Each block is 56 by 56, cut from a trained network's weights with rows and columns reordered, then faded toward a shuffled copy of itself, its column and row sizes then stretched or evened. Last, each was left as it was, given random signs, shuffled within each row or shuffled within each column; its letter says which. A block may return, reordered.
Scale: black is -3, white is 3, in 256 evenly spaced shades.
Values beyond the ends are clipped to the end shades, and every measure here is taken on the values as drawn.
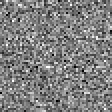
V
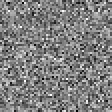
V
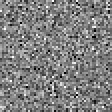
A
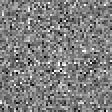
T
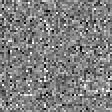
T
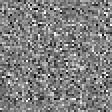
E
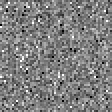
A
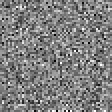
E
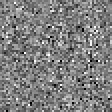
T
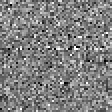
V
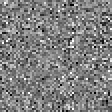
E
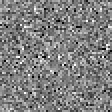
V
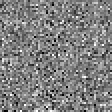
T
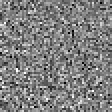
T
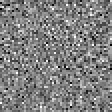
E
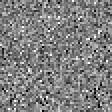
A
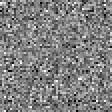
T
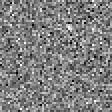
A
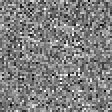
T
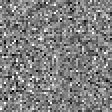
A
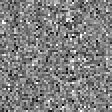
A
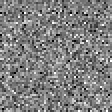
V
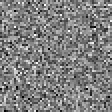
A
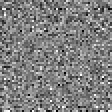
E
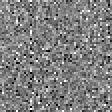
A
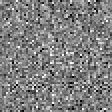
E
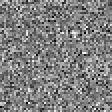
V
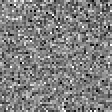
V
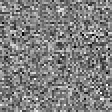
E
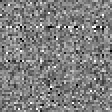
E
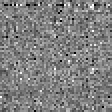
E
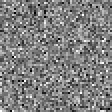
A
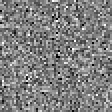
A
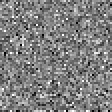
V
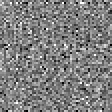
E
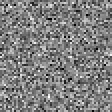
V
